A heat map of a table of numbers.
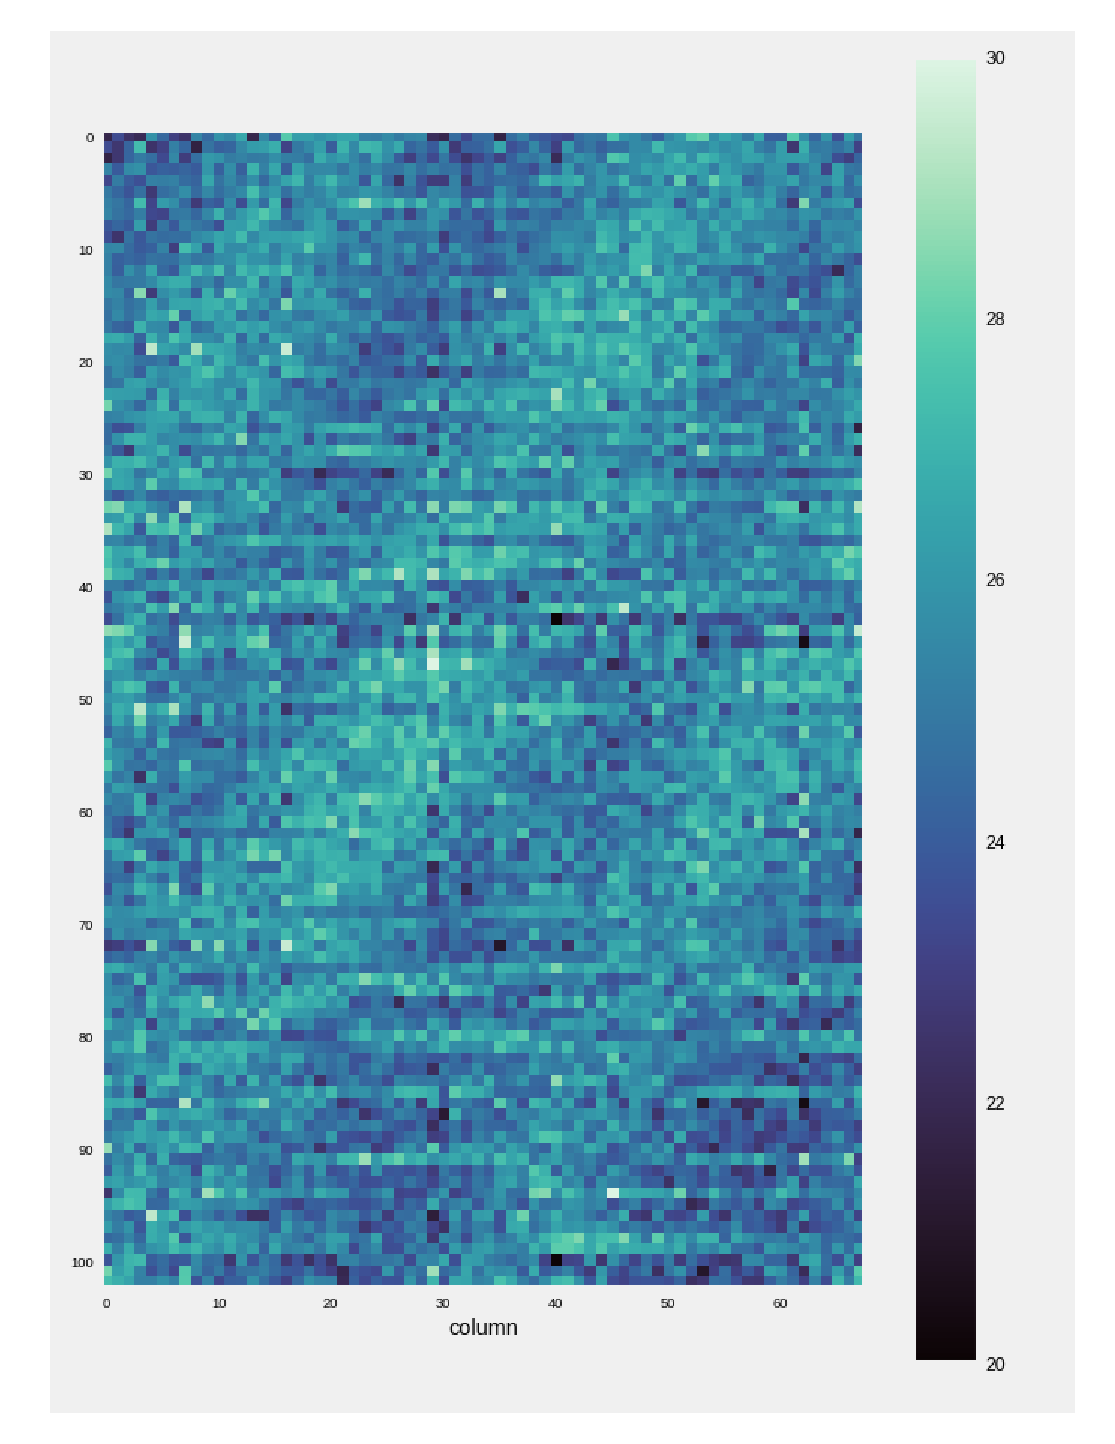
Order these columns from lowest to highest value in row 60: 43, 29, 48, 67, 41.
29, 48, 43, 41, 67
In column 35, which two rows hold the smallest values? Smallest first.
72, 0
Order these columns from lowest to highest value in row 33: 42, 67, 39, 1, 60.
39, 42, 60, 1, 67
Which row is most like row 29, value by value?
81
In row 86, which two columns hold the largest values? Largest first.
7, 14
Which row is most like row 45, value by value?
86
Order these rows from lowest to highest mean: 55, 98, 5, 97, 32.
97, 5, 32, 98, 55
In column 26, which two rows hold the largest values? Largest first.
39, 47
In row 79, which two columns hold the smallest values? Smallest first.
64, 61
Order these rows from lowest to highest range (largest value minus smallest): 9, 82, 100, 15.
9, 15, 82, 100
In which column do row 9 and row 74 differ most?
1
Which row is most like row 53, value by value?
91
